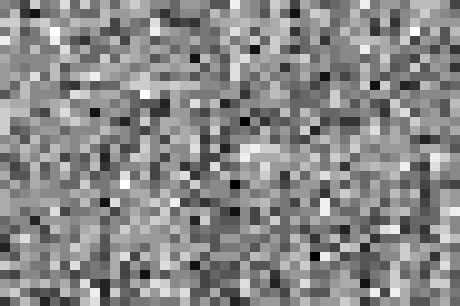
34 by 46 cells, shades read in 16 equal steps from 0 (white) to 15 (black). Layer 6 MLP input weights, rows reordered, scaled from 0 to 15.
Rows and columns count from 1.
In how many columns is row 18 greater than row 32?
15
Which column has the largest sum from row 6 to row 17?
23
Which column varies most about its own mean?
24
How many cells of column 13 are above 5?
26
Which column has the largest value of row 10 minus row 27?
45
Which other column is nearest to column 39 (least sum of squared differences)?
36
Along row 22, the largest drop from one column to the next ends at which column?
34
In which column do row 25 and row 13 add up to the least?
7
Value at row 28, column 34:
11
